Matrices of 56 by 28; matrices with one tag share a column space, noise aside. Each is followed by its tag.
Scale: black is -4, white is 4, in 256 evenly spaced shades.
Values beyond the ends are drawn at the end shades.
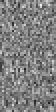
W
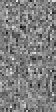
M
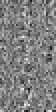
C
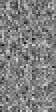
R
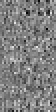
C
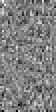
C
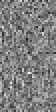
M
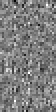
W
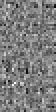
W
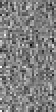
R
